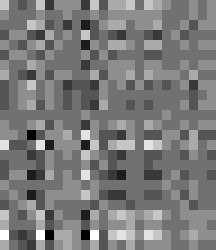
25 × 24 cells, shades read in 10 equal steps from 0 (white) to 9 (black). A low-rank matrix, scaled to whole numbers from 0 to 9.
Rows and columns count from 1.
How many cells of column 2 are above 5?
2
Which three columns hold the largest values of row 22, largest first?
10, 6, 3
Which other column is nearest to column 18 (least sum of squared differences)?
13
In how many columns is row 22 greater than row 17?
4
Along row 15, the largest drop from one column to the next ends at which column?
11
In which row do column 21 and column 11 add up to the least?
24
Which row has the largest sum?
18
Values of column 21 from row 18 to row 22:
6 5 6 4 4
